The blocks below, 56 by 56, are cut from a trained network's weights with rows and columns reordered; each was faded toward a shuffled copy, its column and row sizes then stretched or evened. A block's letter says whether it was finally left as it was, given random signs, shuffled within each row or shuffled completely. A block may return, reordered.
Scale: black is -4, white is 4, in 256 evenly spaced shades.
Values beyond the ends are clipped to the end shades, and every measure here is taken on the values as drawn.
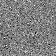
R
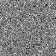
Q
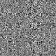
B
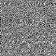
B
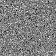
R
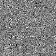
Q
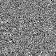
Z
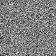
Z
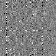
B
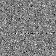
Z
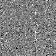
Q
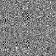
B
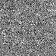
Z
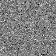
R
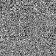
B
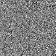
Q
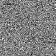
Z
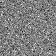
R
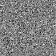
Z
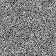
R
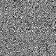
Q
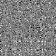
B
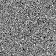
R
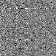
B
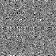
B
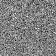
R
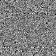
Z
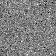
R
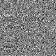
B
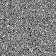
R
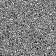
R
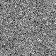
R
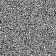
R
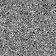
Z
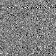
Q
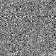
Q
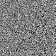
Q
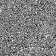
Z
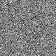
R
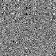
B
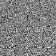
Q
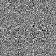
B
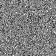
R
